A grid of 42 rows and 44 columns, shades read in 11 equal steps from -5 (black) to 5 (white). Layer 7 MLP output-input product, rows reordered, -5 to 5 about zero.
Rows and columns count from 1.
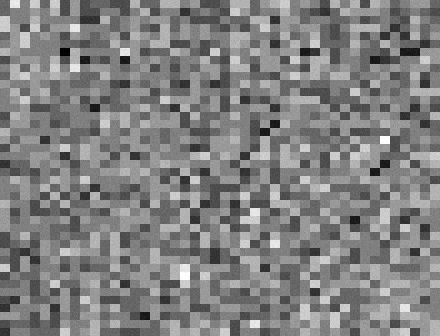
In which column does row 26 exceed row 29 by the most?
43
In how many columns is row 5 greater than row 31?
17
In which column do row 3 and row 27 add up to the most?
26
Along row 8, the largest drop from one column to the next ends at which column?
9
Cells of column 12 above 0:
13
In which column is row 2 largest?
24
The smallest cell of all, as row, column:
7, 7
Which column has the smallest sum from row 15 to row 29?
21
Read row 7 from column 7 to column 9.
-5 2 0
